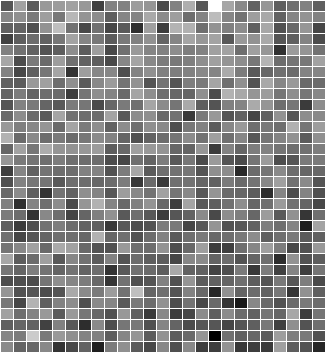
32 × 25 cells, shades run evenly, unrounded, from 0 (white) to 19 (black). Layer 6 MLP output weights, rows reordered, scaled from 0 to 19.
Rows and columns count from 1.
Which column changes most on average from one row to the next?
17
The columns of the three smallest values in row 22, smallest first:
8, 20, 13
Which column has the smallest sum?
21
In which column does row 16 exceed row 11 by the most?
9
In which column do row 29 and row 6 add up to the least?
1
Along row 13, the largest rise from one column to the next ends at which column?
2
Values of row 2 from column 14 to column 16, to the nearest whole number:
7 11 9
